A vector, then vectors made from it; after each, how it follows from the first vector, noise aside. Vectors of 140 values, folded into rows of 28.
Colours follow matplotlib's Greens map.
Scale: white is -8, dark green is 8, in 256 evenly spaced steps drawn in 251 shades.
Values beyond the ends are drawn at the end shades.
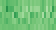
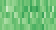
negated.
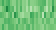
copied.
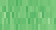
reversed, negated, shrunk.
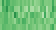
copied.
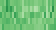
copied.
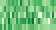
reversed, negated, scaled up.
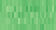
negated, shrunk.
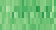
negated.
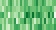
wrapped around, negated, scaled up.
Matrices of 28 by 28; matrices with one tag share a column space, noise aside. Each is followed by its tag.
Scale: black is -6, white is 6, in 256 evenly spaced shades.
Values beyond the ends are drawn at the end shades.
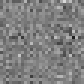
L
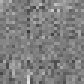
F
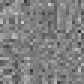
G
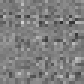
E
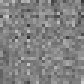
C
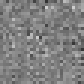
L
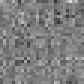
C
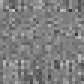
F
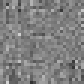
F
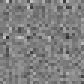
L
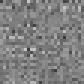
L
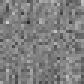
G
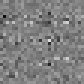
E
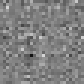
L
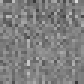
C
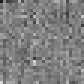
C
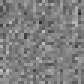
G
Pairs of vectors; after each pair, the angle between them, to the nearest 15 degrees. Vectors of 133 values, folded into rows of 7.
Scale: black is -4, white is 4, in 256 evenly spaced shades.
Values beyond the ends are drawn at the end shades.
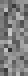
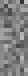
90 degrees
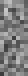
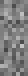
60 degrees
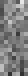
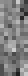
120 degrees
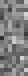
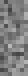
60 degrees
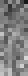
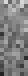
150 degrees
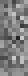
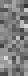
135 degrees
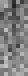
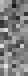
45 degrees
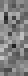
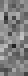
15 degrees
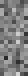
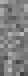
60 degrees
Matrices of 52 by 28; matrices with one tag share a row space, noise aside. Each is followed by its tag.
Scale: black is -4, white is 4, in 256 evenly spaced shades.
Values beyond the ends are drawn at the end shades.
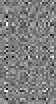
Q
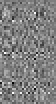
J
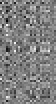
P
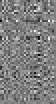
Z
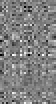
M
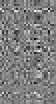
Z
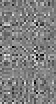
J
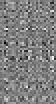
Q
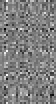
Q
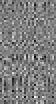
J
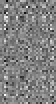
Q
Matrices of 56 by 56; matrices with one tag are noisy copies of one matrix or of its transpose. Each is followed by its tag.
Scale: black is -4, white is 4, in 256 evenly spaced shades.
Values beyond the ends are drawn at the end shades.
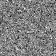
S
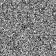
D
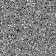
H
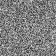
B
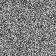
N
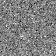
D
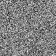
H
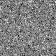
B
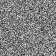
N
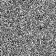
S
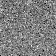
B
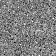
N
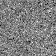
N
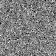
S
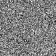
N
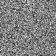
H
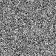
N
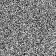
N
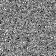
S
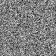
D
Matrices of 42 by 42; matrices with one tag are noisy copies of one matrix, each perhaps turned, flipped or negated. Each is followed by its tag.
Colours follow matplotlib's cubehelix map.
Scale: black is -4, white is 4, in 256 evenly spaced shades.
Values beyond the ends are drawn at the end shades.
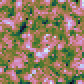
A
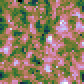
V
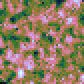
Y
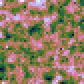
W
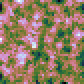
V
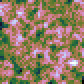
Y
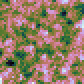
Y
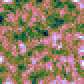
V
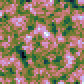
A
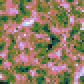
A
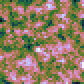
V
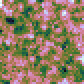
Y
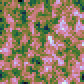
V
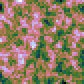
V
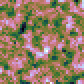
A
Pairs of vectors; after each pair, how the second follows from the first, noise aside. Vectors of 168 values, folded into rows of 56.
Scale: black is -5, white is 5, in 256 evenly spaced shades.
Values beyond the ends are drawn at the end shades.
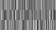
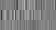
negated, partly zeroed.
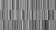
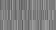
negated, shrunk.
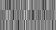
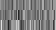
shuffled.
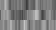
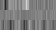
negated, partly zeroed.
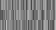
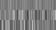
reversed, negated, partly zeroed.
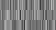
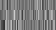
shuffled.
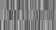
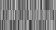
sign-scrambled.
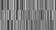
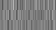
shrunk.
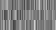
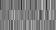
reversed, negated, partly zeroed.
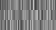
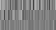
negated, partly zeroed.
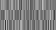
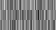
shuffled.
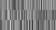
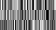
reversed, negated, scaled up.
